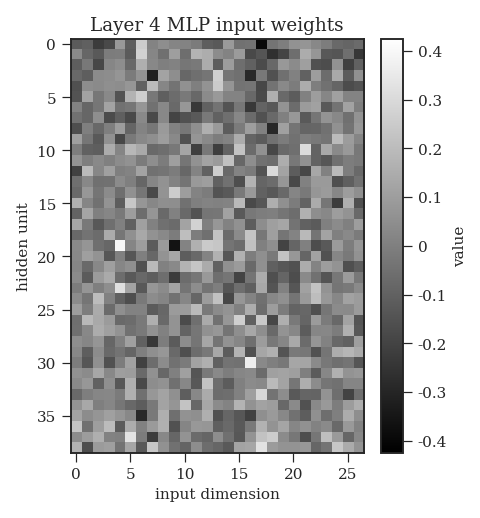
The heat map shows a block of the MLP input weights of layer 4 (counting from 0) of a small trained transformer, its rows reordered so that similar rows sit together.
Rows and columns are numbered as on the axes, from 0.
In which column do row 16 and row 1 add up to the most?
21
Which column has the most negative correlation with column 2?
6
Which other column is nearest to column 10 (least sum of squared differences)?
23
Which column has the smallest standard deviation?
8
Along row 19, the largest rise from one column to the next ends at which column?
4
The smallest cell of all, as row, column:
0, 17
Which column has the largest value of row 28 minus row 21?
20
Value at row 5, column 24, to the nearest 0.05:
0.1
